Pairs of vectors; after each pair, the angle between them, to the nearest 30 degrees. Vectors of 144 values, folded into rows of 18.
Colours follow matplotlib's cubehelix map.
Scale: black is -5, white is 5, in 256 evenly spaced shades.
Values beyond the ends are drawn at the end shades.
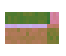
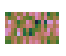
90 degrees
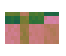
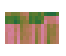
30 degrees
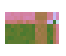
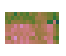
150 degrees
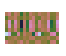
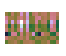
150 degrees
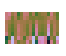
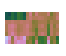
120 degrees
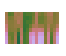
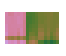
90 degrees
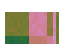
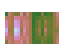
120 degrees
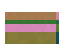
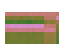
30 degrees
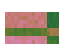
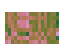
60 degrees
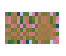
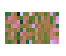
30 degrees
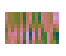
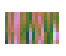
120 degrees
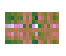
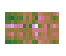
30 degrees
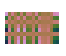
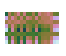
150 degrees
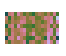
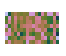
150 degrees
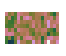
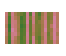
90 degrees
